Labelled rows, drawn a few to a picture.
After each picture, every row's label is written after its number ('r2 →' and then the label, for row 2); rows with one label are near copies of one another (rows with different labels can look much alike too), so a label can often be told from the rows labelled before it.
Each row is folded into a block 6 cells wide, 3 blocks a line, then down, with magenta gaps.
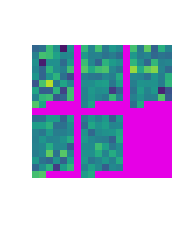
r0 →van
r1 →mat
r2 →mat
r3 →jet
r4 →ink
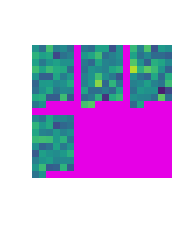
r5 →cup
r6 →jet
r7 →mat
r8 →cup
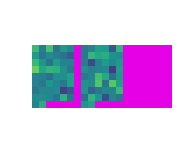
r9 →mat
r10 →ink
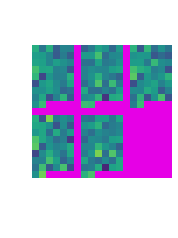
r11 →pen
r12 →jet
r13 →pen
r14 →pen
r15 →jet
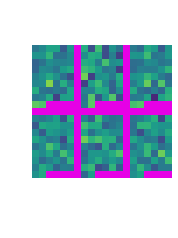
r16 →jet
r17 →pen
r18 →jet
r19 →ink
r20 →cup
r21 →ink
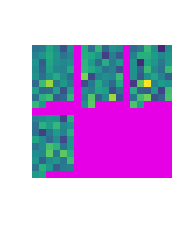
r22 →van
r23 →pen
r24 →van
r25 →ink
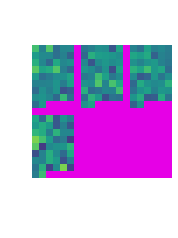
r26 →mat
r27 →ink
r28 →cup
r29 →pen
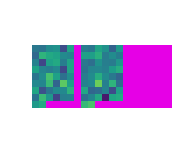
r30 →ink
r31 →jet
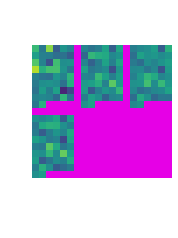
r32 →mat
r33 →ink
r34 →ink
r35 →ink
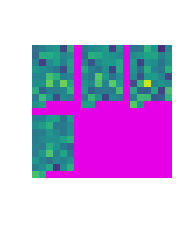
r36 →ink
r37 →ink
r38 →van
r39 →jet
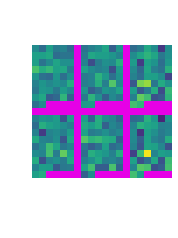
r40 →cup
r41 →ink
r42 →van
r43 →ink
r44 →cup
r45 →van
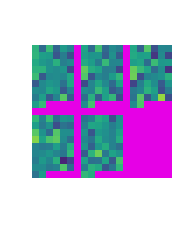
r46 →pen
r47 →pen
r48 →pen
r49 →mat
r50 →van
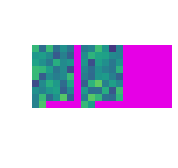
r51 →pen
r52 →van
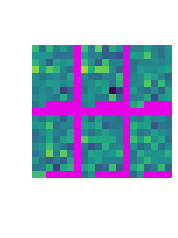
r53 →mat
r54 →mat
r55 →jet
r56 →jet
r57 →cup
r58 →cup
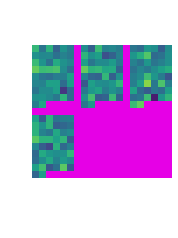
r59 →mat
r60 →cup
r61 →jet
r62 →cup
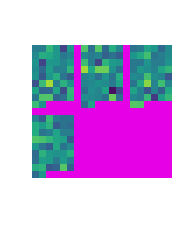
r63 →van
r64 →mat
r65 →jet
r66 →cup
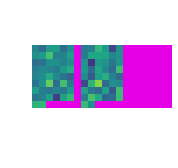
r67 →jet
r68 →van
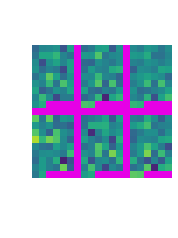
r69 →ink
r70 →jet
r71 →jet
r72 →mat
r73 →ink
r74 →jet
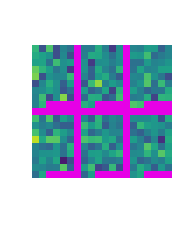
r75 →pen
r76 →van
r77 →jet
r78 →mat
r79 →cup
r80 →ink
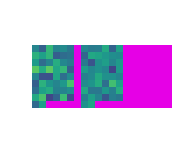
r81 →cup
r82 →ink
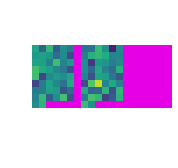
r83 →pen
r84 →van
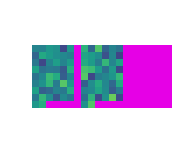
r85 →ink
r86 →pen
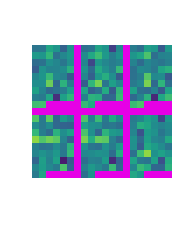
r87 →jet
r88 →van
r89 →jet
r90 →mat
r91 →mat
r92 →van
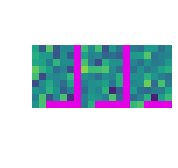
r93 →pen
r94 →mat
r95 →jet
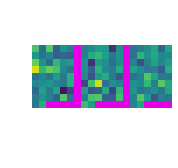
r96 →mat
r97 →van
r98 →ink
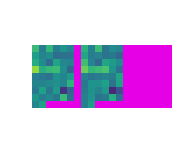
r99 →mat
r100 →mat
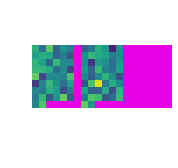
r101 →pen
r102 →van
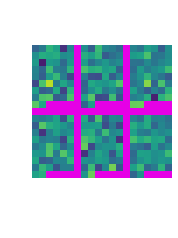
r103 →van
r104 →cup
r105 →jet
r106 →ink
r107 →pen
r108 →cup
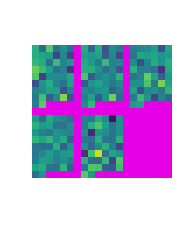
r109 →pen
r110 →pen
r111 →ink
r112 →cup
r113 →van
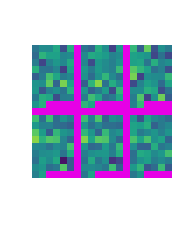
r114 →ink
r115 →van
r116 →pen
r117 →mat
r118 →mat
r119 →cup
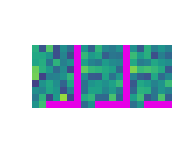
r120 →pen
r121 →cup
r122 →cup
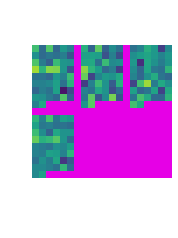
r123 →mat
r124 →pen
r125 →van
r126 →mat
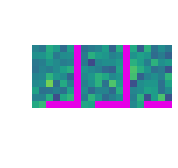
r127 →jet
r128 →ink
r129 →pen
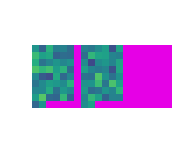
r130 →cup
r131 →ink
